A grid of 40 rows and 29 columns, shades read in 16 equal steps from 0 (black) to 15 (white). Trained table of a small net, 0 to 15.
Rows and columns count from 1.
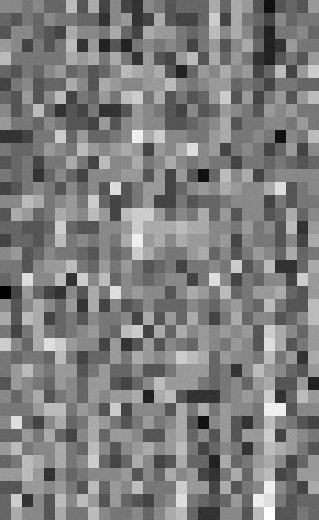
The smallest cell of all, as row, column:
23, 1
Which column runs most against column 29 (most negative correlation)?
2
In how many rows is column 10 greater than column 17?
11
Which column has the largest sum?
25
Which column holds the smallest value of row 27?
12
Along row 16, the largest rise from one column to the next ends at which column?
9
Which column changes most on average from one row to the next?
26
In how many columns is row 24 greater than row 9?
14
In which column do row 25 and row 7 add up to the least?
5
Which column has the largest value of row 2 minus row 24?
20
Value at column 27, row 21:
3
